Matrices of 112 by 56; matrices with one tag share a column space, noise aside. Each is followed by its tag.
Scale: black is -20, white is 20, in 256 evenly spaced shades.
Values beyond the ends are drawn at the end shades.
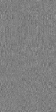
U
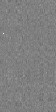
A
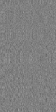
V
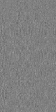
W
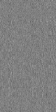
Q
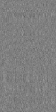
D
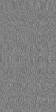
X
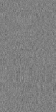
D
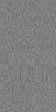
D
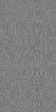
W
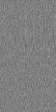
U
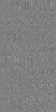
X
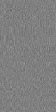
U
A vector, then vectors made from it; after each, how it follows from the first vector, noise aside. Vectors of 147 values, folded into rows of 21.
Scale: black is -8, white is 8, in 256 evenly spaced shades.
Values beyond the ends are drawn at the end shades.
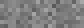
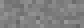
wrapped around, shrunk.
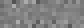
wrapped around, partly zeroed.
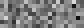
negated, scaled up.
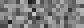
reversed, negated, scaled up.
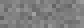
shrunk.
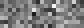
negated, scaled up.
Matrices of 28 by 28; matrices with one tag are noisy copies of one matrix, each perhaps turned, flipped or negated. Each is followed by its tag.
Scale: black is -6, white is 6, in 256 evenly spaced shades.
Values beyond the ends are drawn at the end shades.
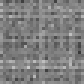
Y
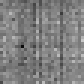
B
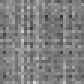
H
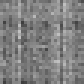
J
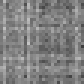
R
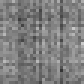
B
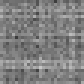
Y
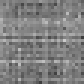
B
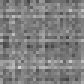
Y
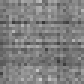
B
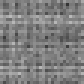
Y
